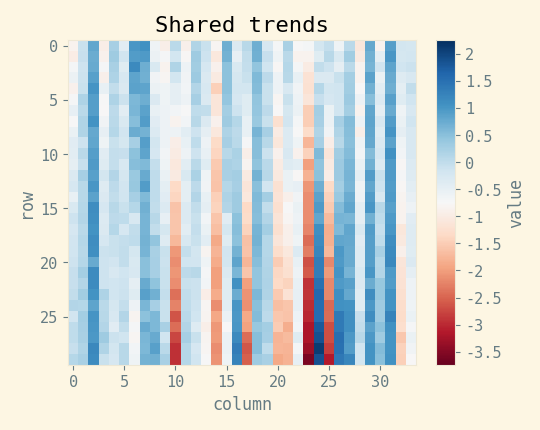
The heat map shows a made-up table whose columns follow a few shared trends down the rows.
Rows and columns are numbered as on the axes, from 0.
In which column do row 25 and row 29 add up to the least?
23
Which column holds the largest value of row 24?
24
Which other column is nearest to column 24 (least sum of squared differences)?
26
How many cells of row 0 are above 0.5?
7
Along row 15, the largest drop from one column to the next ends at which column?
25
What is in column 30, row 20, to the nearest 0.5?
0
